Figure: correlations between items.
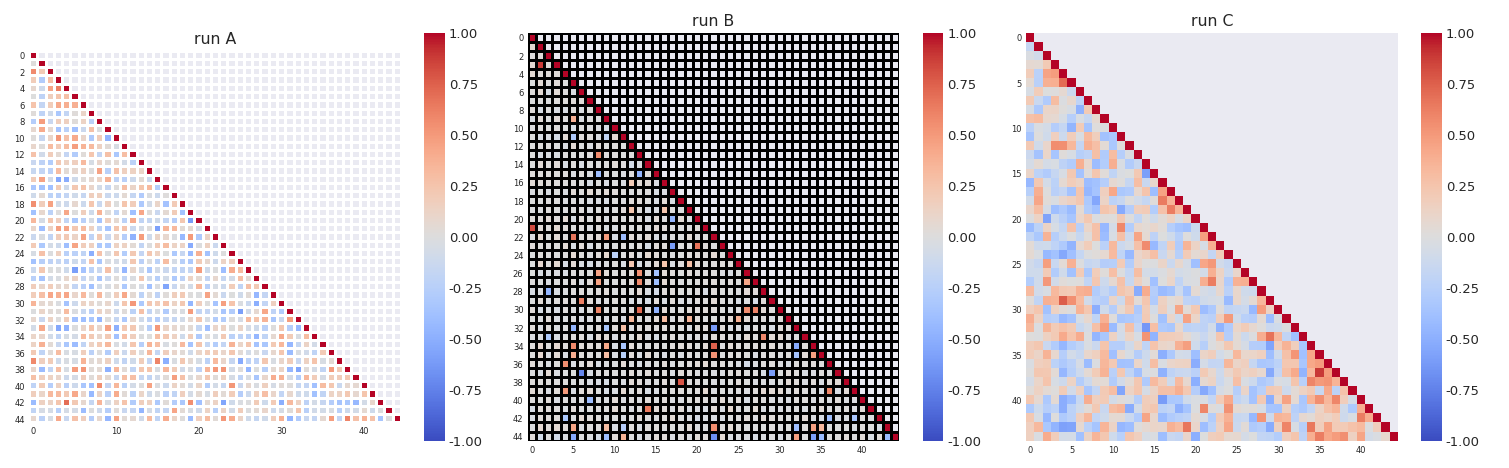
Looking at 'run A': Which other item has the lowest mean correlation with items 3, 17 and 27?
15
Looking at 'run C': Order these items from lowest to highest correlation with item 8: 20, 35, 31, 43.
43, 31, 20, 35
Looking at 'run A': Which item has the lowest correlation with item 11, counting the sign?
26
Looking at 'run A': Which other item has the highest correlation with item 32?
31
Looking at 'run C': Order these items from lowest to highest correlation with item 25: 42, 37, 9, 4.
9, 42, 4, 37
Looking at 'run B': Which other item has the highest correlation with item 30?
13
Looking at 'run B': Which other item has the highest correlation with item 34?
22
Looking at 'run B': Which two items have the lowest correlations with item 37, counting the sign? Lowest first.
6, 29
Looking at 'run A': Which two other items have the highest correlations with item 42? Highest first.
4, 19
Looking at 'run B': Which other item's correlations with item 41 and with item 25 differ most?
14
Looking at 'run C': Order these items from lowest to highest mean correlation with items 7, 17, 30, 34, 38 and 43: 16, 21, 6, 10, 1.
21, 10, 6, 16, 1
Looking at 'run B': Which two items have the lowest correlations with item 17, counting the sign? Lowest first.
23, 20
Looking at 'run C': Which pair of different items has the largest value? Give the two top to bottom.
35, 37
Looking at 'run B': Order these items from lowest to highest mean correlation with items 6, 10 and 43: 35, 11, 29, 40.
11, 40, 35, 29
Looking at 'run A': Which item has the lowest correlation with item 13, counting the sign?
43
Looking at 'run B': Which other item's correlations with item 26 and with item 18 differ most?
38
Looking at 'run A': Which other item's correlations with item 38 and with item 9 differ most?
44
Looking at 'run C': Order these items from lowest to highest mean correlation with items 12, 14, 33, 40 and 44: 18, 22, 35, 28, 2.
18, 22, 2, 35, 28
